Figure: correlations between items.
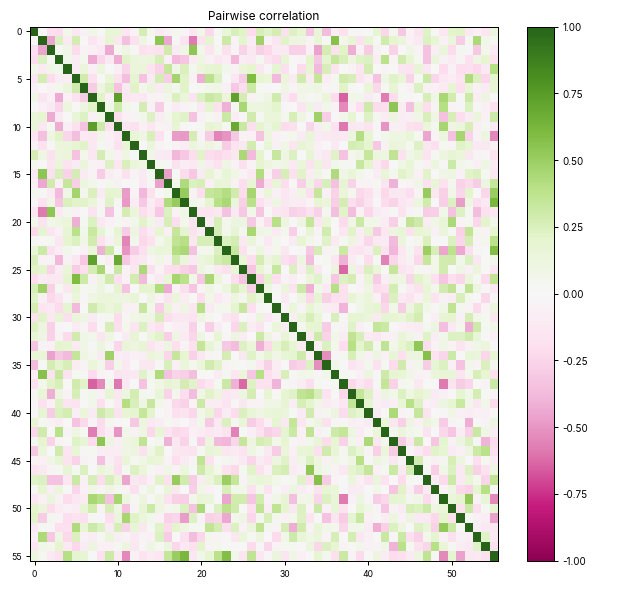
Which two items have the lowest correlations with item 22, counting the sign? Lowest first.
11, 43
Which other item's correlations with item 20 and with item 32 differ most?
5
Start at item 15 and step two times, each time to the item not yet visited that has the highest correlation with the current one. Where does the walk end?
36
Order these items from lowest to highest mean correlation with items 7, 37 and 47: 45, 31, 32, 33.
33, 31, 45, 32
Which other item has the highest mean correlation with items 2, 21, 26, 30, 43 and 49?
52
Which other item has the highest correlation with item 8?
43
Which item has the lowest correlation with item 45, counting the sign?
8
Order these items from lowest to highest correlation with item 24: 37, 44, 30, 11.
37, 11, 30, 44
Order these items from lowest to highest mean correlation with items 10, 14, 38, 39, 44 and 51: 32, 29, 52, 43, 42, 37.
37, 42, 43, 29, 52, 32
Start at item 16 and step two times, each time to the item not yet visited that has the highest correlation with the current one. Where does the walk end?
55
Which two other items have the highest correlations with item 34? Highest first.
47, 9
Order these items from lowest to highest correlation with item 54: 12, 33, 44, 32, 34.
34, 12, 32, 33, 44
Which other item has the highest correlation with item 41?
31
